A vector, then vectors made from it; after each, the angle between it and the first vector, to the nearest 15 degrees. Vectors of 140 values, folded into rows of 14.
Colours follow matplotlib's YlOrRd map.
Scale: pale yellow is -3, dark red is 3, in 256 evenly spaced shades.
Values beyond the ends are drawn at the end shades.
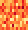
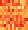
135 degrees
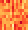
120 degrees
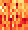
135 degrees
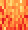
90 degrees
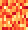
75 degrees
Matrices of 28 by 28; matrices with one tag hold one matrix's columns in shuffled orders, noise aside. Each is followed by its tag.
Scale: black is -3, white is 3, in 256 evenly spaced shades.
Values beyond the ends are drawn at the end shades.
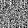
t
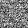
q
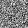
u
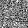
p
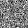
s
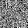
t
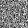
s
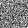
u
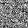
q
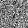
s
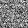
q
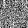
t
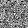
s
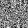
t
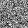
u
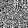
t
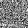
p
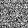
q
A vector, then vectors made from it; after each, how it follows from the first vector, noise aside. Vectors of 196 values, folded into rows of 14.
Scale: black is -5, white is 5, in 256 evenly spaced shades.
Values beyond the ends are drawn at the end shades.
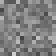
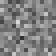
sign-scrambled.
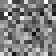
wrapped around, scaled up.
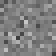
wrapped around, negated, partly zeroed.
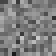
sign-scrambled.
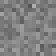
wrapped around, shrunk.
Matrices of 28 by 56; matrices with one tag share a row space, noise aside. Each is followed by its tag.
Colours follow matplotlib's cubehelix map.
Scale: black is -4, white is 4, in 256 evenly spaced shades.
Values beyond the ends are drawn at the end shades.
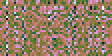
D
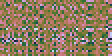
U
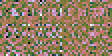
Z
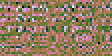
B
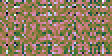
D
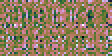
U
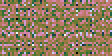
B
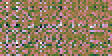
Z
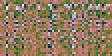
D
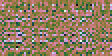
B
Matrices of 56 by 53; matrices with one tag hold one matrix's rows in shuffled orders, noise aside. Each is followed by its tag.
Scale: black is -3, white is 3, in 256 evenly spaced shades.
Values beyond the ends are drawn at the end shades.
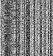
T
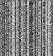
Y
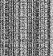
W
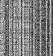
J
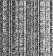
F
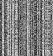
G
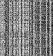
J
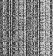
F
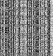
W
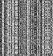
G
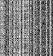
J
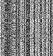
T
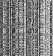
F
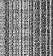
J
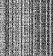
J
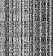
J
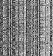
F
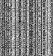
Y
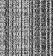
J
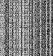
J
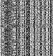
T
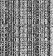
W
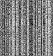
Y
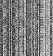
F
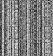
G
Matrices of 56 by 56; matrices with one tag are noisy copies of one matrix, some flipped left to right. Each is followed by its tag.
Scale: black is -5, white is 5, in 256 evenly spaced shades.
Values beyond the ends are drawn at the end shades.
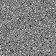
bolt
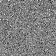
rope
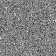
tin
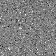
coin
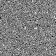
coin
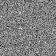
coin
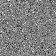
rope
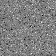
bolt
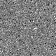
coin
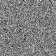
rope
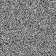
bolt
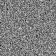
coin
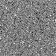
tin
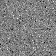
bolt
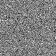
tin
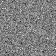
bolt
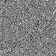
rope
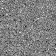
bolt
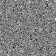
rope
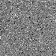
tin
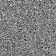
rope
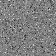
rope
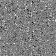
tin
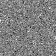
tin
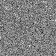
tin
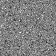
bolt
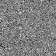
coin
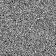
bolt
